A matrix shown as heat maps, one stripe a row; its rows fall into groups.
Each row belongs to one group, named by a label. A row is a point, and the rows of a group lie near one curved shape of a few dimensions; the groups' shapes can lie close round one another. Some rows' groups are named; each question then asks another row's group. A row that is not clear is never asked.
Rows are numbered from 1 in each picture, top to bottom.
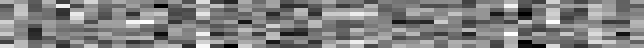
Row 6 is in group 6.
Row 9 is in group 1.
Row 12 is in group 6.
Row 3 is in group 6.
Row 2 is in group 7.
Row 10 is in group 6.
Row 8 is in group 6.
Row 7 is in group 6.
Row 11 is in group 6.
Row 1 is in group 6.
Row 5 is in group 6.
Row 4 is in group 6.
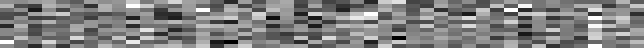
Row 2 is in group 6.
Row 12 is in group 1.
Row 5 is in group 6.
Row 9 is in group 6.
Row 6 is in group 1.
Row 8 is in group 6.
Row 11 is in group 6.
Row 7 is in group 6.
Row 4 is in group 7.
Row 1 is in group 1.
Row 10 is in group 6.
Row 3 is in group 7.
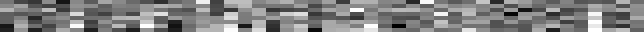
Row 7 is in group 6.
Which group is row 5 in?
6
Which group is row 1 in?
7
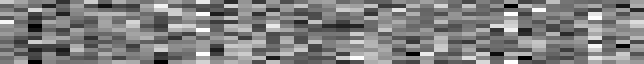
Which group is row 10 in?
6
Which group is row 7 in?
6
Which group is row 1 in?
6
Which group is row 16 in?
7
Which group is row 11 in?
7
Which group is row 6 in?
6
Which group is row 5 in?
6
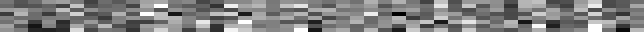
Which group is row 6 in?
6
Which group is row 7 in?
1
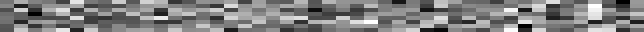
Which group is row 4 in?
6
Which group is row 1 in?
6
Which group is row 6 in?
7
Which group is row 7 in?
6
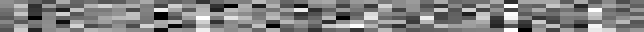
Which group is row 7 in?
6
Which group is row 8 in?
7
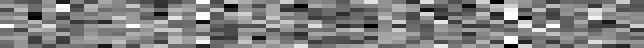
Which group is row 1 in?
7
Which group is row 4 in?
7
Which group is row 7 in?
6
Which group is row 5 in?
7
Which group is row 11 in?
7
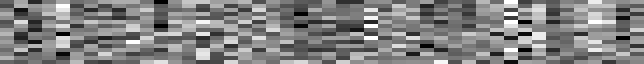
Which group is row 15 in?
6
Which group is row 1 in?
7
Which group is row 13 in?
7
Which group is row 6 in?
7
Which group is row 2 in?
7
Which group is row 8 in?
6
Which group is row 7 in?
7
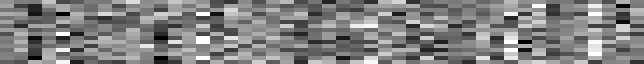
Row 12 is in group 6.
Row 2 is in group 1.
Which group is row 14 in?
1
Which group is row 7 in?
7
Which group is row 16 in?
7
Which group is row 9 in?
7
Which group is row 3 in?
6
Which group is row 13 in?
7
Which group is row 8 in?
6
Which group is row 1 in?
1
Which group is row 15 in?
7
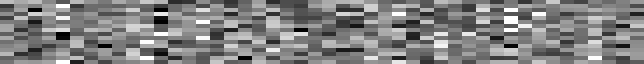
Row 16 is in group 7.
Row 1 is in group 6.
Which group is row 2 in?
7
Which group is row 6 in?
7
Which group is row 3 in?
7
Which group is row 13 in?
6
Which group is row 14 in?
6
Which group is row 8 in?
1
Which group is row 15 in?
6
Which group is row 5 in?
7
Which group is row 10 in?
7
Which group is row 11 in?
6
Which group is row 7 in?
6
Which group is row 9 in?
1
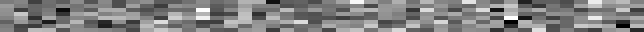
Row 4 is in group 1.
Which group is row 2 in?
6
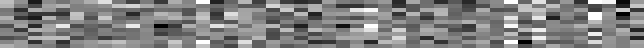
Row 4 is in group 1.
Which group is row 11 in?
7
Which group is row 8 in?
7
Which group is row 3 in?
7
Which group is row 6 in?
6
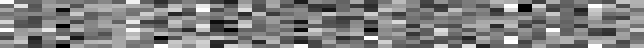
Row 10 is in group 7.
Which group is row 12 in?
1
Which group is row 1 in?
6
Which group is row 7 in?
7
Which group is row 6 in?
6
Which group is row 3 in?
7
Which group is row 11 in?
1
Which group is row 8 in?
6
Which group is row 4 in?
6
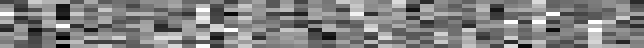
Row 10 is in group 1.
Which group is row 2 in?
7
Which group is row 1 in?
7
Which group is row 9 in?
1
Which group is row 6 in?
1
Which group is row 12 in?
7
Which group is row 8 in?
6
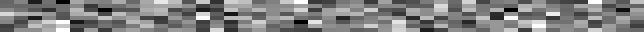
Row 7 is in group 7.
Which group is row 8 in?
7
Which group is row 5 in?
7
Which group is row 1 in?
1
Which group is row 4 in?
6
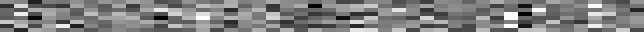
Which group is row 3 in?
7
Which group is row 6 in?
6
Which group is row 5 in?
7
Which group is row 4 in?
7
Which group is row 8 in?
7
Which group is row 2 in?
6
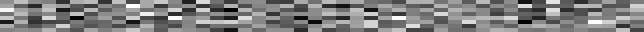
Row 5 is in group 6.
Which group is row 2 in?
6
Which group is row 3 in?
6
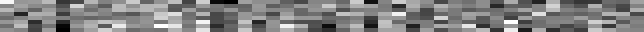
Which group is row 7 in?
1
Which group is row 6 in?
1
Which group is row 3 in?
6
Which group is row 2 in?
6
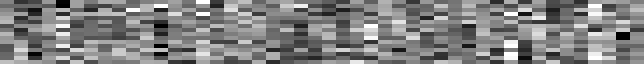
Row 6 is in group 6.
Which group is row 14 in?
7
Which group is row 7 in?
7
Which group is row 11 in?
1
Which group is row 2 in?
1
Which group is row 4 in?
7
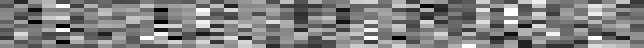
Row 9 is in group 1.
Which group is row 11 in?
7
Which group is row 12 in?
6
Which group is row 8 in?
7
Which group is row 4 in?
1
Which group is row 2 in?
7
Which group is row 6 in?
7
